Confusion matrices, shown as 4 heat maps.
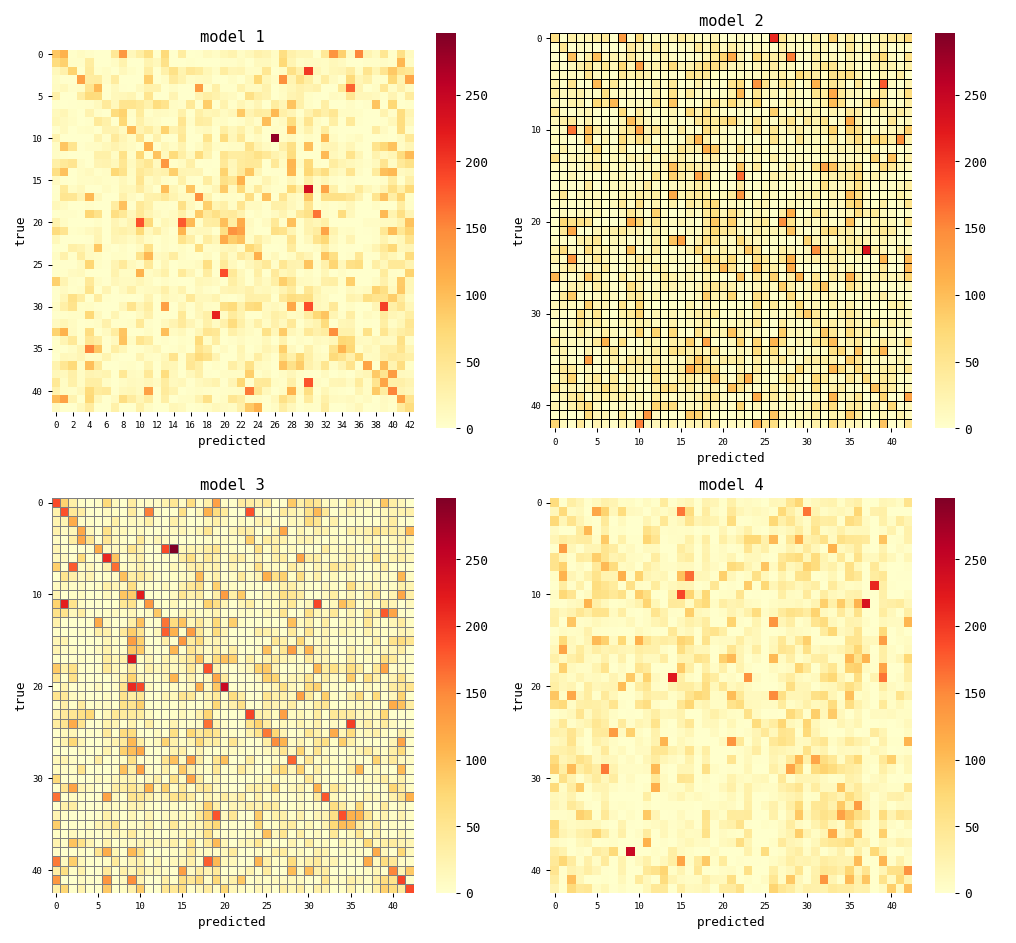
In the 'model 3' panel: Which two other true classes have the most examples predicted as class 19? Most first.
34, 0
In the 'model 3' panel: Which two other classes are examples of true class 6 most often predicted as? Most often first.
29, 7
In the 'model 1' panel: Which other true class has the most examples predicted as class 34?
35
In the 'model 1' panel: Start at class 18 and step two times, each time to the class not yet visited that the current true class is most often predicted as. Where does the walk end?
25
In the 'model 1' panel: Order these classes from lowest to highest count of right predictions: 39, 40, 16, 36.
36, 16, 39, 40
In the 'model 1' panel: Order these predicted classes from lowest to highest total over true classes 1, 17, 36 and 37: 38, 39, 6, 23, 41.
6, 38, 23, 39, 41
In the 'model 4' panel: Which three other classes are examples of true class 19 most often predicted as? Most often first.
14, 39, 23
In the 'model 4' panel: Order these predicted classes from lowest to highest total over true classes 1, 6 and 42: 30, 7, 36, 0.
7, 0, 36, 30
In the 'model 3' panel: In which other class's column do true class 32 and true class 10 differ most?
0
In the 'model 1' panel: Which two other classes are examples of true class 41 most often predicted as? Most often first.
1, 0
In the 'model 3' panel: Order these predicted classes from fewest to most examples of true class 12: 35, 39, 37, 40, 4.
4, 35, 37, 40, 39
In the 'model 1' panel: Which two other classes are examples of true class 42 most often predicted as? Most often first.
24, 23
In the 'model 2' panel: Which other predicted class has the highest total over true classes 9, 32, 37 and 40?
35
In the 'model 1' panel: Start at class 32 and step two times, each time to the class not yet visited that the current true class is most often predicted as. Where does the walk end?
22
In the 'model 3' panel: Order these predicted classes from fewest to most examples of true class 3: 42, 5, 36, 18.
5, 36, 18, 42
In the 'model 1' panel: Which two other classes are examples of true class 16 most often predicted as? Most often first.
30, 32
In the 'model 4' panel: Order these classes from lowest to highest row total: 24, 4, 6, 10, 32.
32, 24, 6, 10, 4
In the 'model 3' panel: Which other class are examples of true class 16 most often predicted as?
28
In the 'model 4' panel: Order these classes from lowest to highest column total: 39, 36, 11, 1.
11, 1, 39, 36
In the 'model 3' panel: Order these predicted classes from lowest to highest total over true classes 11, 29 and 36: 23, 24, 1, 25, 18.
24, 23, 25, 18, 1
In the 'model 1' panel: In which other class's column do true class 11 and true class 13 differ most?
40
